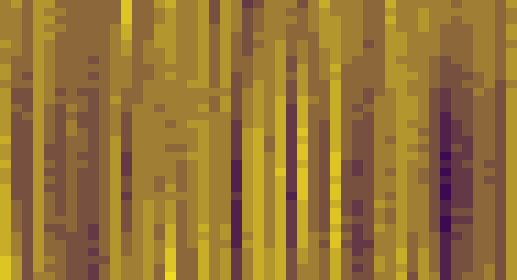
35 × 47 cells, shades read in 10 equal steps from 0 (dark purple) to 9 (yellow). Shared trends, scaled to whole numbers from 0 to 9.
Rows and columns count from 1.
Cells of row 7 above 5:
10
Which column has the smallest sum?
41
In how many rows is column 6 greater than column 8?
8
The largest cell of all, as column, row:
16, 35
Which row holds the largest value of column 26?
22
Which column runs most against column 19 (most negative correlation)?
38
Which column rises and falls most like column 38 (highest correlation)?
7
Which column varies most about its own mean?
12
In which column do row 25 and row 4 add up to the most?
31
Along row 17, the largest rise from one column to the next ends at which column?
28
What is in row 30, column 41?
1
